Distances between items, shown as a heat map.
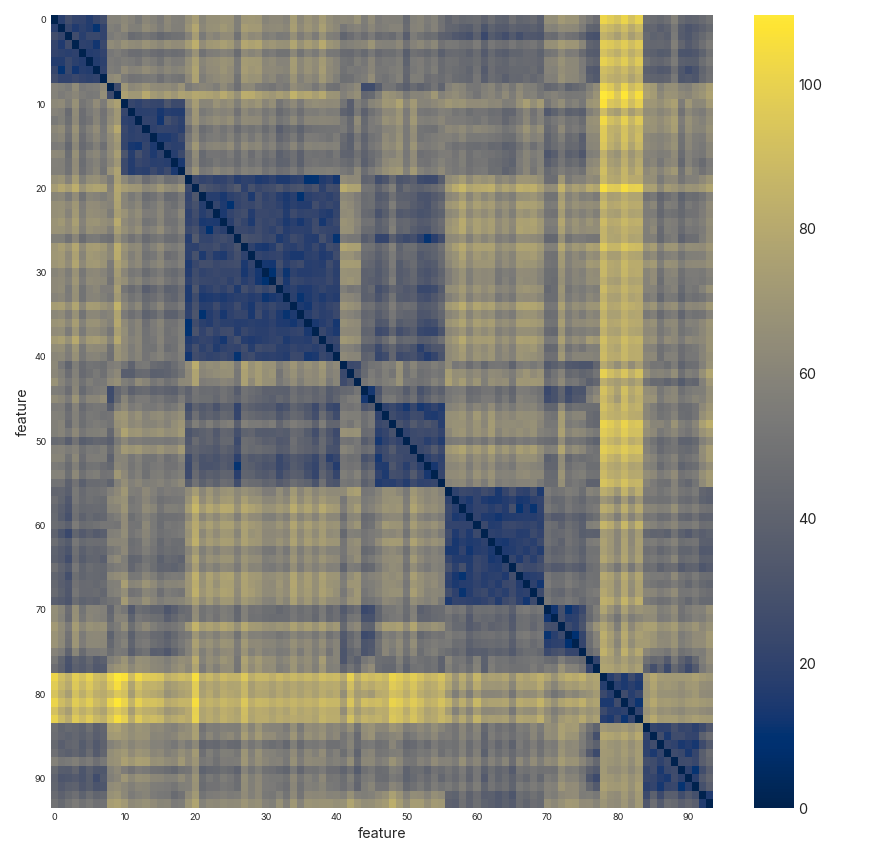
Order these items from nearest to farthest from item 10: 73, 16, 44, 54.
16, 44, 73, 54
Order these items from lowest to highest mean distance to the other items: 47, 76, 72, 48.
47, 76, 48, 72
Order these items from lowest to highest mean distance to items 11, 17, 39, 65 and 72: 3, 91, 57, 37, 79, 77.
57, 37, 91, 77, 3, 79
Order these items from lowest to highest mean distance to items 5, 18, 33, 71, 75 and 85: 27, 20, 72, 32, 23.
32, 23, 72, 27, 20
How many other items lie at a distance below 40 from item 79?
5
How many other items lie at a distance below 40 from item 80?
5
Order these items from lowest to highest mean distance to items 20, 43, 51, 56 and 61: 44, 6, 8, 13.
44, 6, 8, 13
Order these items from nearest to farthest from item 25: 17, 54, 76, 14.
54, 17, 14, 76
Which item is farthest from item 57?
20
